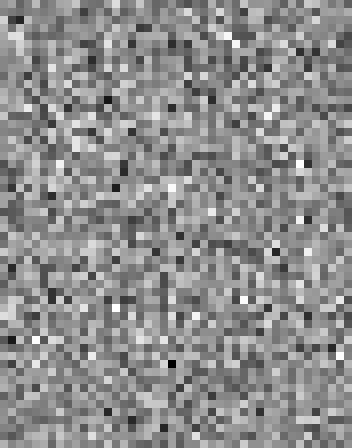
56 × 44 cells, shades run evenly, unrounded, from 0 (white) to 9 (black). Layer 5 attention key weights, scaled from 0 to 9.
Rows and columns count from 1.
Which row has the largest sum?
8
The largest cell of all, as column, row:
22, 46
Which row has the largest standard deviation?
38
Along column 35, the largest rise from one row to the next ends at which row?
32
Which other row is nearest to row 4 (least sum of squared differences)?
48
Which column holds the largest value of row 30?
23
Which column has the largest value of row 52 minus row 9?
14
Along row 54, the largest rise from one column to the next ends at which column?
21
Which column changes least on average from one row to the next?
41
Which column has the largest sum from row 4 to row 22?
6
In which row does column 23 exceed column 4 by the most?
33
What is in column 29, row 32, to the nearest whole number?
5
